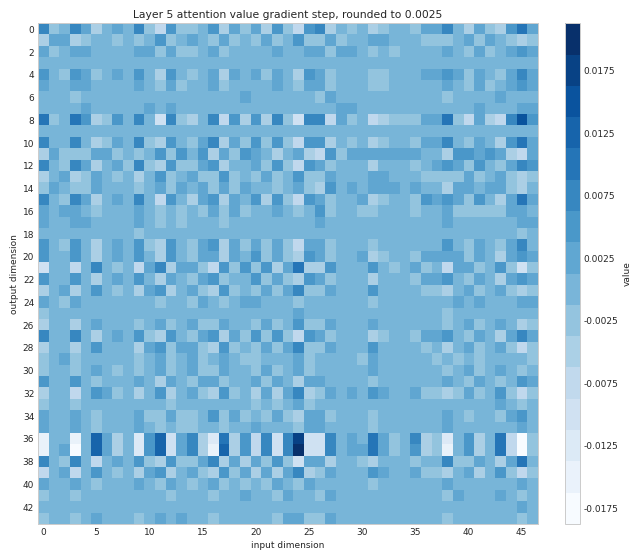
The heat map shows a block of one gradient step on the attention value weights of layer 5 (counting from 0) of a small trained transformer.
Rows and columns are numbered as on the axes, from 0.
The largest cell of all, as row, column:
37, 24
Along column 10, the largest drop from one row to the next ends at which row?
38
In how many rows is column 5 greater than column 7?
14
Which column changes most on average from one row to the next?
45
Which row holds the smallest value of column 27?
8
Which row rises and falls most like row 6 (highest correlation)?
41
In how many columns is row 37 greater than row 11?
15
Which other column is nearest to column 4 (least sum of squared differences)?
28
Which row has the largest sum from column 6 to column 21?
11
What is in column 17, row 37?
0.0125
